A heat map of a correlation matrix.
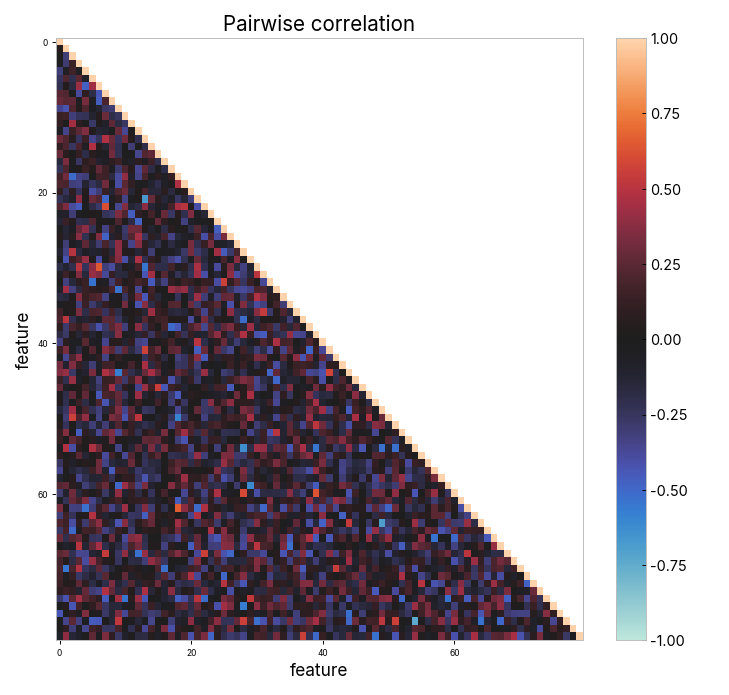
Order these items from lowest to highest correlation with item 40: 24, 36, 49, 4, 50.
50, 36, 24, 4, 49
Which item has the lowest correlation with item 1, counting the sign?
70
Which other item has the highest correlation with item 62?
18
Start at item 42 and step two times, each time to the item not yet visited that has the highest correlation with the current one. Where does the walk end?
3
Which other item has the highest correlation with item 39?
60
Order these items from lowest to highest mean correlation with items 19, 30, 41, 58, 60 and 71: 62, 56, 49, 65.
65, 49, 56, 62
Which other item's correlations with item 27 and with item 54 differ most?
77
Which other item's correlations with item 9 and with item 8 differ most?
44
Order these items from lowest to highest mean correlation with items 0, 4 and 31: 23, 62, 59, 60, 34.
62, 60, 23, 59, 34
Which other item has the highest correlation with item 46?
15
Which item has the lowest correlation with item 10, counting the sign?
74
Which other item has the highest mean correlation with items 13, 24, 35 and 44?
41
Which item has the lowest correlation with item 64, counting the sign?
49
